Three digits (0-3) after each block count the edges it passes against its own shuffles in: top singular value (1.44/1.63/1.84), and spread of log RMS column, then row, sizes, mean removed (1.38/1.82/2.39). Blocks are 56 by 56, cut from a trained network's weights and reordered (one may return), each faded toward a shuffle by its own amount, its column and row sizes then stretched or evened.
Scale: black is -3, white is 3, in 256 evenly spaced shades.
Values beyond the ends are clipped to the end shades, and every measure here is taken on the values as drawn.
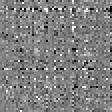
2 2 3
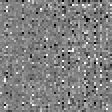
0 3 0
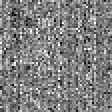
2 2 0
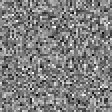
1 0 0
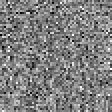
2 1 1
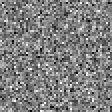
0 1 0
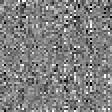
1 3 2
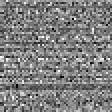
2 0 1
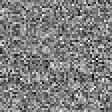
2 1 0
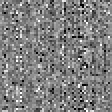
1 3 1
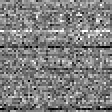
3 0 2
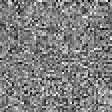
2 0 2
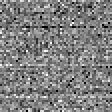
1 0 1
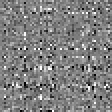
2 3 3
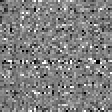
0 1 3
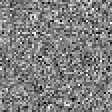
0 0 1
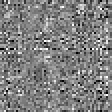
2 3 2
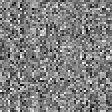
3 2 1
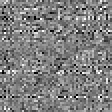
3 2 3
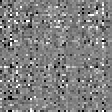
0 3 3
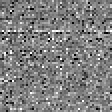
0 1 2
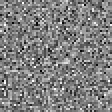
0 0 0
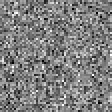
2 1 0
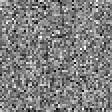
2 1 0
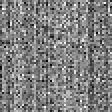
3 0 1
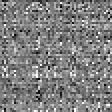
2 3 0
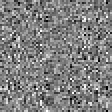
1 2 1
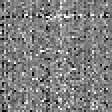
1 3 2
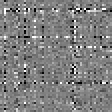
3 3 3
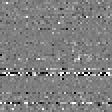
3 0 3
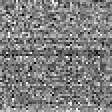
2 2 0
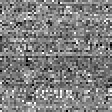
2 1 1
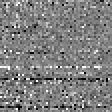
2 1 3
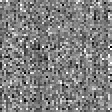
1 1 1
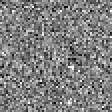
0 0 1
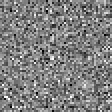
0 1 1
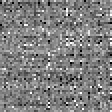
2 2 1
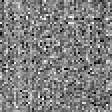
1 0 1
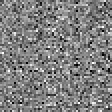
2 2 0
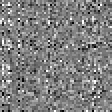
1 3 2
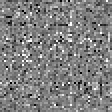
0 2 2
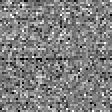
0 1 0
